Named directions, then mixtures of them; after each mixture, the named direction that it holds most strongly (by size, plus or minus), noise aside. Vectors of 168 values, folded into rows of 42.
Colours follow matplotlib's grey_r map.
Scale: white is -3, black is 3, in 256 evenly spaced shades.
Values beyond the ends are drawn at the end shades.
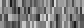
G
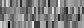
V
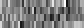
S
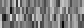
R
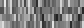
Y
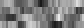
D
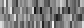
Y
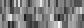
D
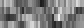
D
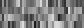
D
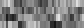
D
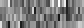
S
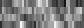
D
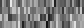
G
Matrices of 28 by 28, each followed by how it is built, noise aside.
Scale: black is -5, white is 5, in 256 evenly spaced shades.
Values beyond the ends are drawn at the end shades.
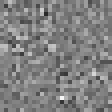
block diagonal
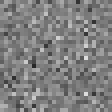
uneven columns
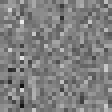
uneven columns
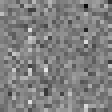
uneven columns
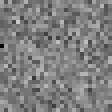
noise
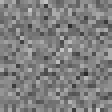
repeating columns
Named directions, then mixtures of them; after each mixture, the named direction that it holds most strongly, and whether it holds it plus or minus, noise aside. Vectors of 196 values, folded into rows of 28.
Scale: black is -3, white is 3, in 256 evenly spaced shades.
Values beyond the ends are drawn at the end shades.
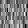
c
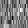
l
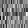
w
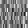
c, minus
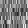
l, minus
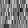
l, minus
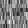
l, minus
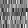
w, plus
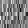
w, minus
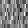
l, minus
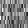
w, minus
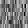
c, minus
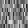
c, plus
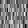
c, plus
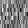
w, minus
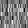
l, plus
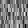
c, plus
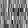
l, minus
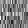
w, minus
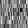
l, minus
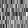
w, plus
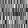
w, plus
